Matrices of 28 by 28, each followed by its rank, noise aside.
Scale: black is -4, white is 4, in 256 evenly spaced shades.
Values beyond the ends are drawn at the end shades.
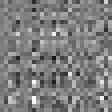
three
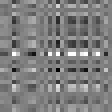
one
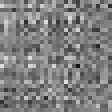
four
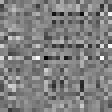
three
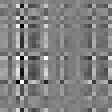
one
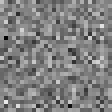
six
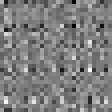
three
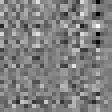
three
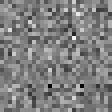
six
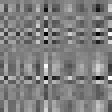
one
